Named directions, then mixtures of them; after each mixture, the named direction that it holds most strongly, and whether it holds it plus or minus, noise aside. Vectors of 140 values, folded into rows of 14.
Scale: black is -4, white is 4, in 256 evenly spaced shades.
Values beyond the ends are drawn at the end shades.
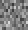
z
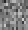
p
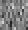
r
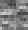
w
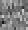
r, minus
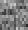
w, minus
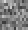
w, minus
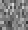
z, minus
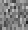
z, minus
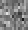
p, minus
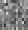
p, minus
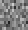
z, minus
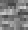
w, plus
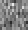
z, minus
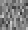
r, minus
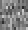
r, minus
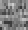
w, minus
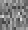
r, minus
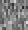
z, plus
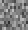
z, minus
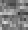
w, plus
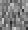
r, plus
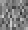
r, minus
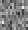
r, plus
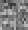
w, plus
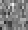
z, minus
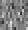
r, minus
